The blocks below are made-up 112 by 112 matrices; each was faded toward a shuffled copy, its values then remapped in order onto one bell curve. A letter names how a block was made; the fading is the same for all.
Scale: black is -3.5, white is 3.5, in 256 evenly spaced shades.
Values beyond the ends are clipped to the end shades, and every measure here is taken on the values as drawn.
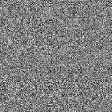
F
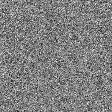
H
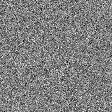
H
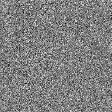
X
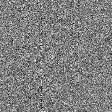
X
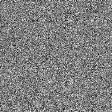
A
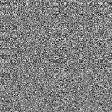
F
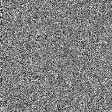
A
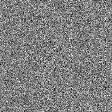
A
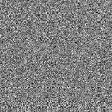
F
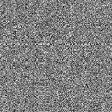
F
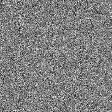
X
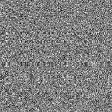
F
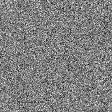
H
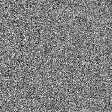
H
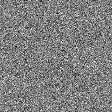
A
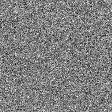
H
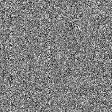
A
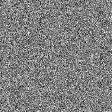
X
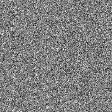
X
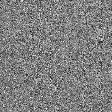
X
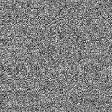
F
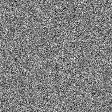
H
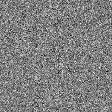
H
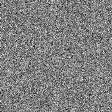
H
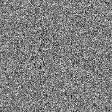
X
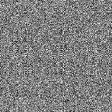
F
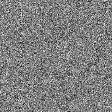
X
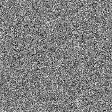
X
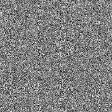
A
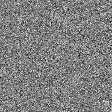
H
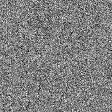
H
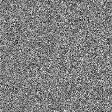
X
